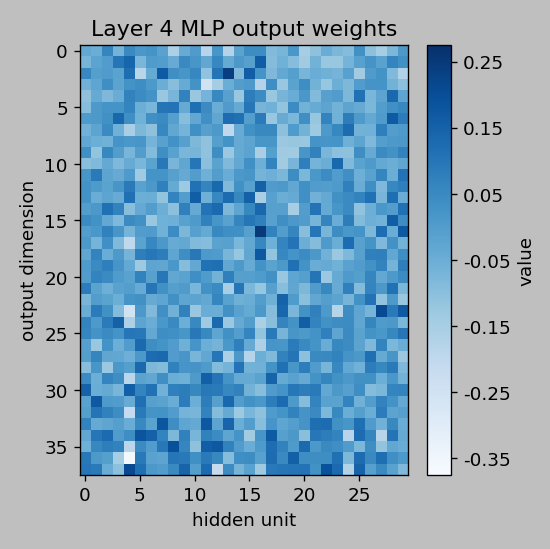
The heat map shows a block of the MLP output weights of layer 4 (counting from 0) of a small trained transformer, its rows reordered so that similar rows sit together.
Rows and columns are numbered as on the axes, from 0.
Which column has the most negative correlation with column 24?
25
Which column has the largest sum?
28
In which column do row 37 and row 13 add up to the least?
16
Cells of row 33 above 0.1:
6
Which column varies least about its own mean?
2
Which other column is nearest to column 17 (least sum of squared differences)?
23
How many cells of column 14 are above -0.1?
35
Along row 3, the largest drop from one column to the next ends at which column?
11
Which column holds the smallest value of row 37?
12
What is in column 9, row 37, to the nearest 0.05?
0.15
